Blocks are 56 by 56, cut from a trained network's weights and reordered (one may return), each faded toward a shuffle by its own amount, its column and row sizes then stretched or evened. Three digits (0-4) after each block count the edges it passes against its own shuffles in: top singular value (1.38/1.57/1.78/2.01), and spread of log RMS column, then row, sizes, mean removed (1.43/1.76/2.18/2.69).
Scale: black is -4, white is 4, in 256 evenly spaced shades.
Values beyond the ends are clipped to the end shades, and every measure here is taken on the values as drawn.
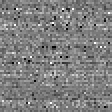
1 0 3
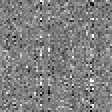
3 4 0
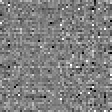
0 3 0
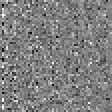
1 3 0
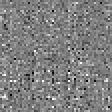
1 2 2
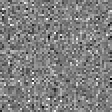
3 2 1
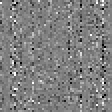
1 4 0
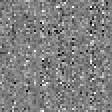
0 4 0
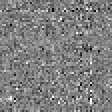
1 2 2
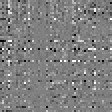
3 4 4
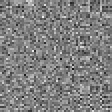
4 1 1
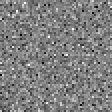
1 0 0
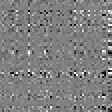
4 4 4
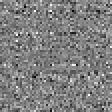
3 1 3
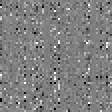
0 4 2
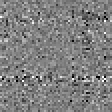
1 2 3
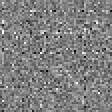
0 1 2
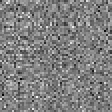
4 0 0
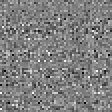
0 0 4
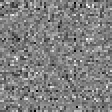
3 0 2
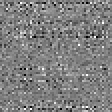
4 1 4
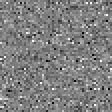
0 0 2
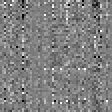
3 4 2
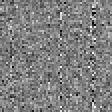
1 3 0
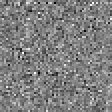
1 0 1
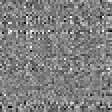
4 2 3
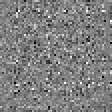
0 3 2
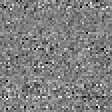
0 0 3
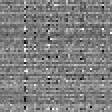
4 3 0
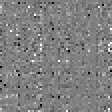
0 3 2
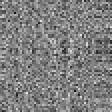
4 1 0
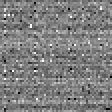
3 2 0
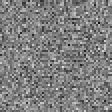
3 0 0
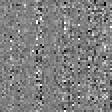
1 4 0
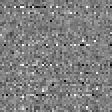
2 1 3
